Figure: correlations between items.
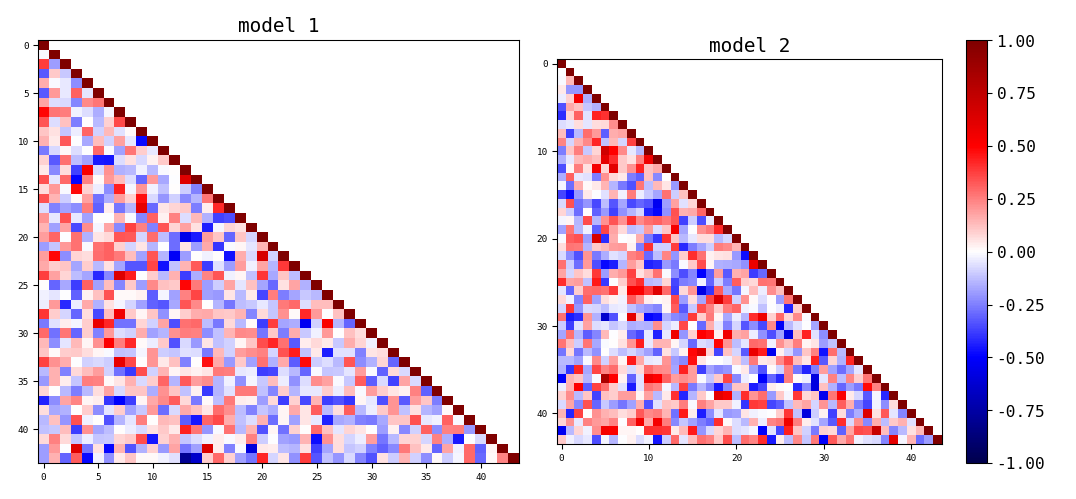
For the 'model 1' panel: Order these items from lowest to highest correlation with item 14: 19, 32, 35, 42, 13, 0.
42, 32, 19, 35, 0, 13
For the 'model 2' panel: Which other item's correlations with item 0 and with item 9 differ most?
12
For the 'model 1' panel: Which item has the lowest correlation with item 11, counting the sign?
23
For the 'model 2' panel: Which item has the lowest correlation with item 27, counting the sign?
37
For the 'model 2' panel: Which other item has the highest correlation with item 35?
40
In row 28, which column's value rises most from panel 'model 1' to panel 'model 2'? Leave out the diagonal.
19
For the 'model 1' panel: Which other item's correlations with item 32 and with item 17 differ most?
22
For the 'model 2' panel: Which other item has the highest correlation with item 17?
31
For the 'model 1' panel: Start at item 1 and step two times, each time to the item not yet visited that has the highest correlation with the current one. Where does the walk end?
20
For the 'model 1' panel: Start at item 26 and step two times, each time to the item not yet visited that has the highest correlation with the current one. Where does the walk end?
5
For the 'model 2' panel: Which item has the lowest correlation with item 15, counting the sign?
1
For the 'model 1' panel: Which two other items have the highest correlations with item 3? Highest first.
42, 15
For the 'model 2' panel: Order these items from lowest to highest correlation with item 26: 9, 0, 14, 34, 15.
0, 14, 15, 34, 9
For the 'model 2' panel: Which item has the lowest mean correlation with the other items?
30
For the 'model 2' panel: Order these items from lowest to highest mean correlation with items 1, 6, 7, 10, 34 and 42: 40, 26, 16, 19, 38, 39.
39, 16, 40, 38, 19, 26
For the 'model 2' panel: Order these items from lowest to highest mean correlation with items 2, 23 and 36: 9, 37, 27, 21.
27, 21, 9, 37
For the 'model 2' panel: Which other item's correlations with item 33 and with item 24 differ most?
16
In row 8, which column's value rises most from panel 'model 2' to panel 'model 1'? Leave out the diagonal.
31
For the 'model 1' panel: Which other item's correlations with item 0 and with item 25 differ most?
7
